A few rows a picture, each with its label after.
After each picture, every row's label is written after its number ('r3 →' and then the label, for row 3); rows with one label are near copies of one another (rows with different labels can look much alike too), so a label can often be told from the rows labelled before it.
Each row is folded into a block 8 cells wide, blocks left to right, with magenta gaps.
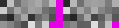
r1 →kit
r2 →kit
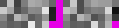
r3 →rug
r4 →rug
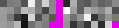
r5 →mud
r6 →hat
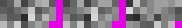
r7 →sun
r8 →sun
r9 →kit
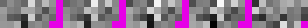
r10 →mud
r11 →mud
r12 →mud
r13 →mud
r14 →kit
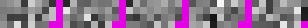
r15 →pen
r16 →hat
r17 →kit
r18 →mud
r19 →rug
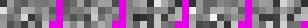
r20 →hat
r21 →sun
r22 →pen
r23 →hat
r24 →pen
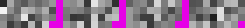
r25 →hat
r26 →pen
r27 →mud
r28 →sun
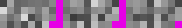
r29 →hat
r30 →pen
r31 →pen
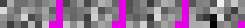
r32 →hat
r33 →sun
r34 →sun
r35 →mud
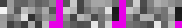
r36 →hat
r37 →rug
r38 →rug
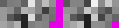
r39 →mud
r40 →mud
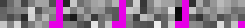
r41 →sun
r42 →kit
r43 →rug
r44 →kit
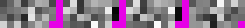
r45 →sun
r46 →rug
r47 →rug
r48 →mud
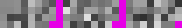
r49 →pen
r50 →hat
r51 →pen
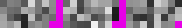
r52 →mud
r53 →rug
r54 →pen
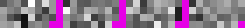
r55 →mud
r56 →hat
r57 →rug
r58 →kit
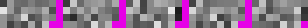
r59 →hat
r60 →kit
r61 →rug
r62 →hat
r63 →rug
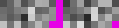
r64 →sun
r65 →sun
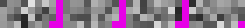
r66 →mud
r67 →pen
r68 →rug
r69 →kit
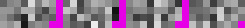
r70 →mud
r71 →rug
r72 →pen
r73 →sun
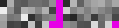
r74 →hat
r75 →kit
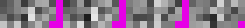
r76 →sun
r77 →sun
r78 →pen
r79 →mud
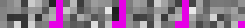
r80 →pen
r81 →rug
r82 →pen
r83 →hat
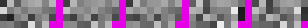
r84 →kit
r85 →kit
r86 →kit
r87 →rug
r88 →rug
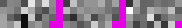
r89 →mud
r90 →kit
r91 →hat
